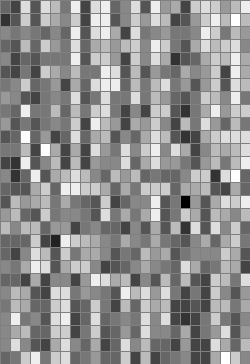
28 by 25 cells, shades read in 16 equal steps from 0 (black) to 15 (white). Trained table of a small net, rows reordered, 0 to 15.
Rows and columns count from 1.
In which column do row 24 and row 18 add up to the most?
22
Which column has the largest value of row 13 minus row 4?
25
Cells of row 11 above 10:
9
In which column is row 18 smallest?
19
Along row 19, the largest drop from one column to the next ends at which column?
5
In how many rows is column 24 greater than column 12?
22
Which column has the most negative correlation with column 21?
2
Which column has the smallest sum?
18
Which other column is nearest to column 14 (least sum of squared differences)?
21
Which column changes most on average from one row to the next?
3
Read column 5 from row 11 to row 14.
9 15 8 5
